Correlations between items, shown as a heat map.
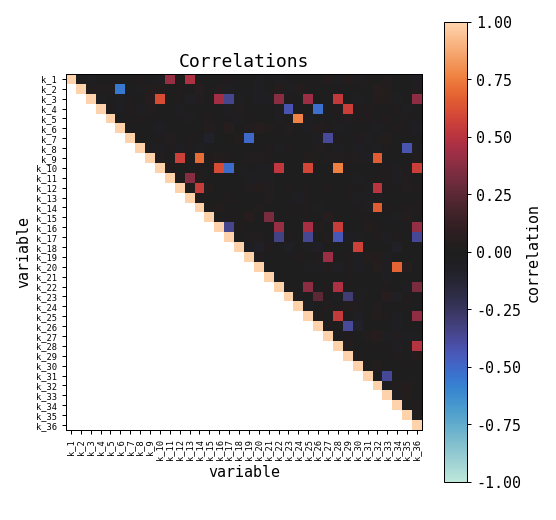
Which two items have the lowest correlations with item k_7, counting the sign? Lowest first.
k_19, k_27
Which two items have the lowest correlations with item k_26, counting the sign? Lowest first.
k_4, k_29
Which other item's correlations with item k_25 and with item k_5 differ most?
k_24
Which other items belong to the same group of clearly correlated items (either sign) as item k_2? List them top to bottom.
k_6
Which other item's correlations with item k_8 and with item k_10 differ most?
k_28
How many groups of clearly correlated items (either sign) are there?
12
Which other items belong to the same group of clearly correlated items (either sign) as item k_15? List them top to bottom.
k_21
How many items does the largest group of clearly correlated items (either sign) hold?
8
